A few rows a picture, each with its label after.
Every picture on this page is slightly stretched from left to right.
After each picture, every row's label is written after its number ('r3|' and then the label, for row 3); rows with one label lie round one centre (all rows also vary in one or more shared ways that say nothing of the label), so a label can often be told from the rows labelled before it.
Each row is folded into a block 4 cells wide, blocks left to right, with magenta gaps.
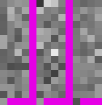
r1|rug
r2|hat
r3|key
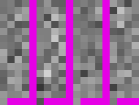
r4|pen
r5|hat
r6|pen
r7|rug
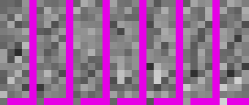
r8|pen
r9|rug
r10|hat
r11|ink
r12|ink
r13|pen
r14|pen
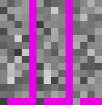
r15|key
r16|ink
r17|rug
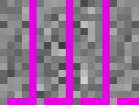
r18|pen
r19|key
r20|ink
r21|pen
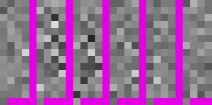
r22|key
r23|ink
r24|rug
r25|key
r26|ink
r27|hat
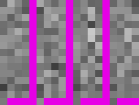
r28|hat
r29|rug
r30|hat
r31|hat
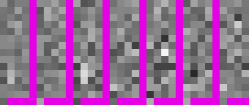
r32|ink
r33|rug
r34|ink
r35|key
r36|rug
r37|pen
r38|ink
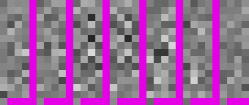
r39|key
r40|key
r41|ink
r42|ink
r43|pen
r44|ink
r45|pen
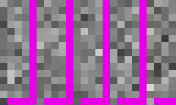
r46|ink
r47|hat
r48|key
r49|pen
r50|pen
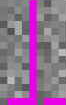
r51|ink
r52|key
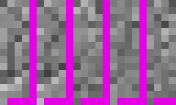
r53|pen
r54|pen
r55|hat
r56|pen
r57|hat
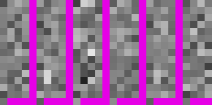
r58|key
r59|ink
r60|hat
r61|hat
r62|ink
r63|key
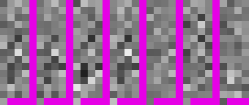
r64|rug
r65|rug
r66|pen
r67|rug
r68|key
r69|ink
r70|ink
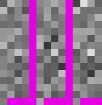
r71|hat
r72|rug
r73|hat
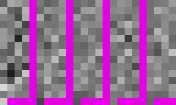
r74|pen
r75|key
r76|key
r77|ink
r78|key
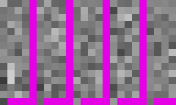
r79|ink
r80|hat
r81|rug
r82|rug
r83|key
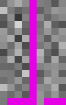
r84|ink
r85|pen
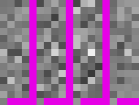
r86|pen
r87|key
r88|hat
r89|rug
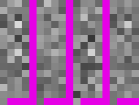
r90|ink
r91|hat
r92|rug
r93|ink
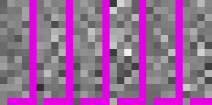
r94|pen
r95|hat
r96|hat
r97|hat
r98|key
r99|key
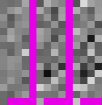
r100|key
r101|pen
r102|pen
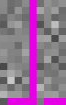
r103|ink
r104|ink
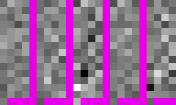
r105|hat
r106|key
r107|pen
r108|hat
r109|hat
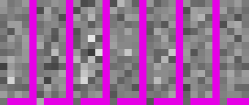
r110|ink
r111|rug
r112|key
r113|hat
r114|key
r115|rug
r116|ink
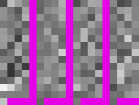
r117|pen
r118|key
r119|key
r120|key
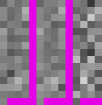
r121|pen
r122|pen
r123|pen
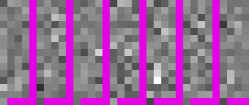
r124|pen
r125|hat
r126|key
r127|hat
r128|ink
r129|ink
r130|ink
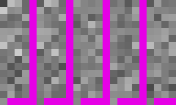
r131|hat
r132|hat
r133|ink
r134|pen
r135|hat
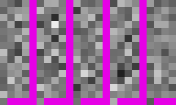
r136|pen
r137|ink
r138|rug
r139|pen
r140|ink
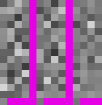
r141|key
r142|pen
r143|ink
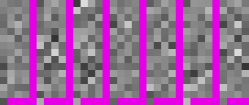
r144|ink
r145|rug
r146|hat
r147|ink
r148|key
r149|pen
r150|ink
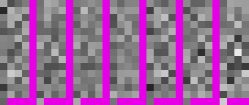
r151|rug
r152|rug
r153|rug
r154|ink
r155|rug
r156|pen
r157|rug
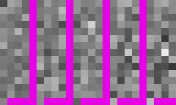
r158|hat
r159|pen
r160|ink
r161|rug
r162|rug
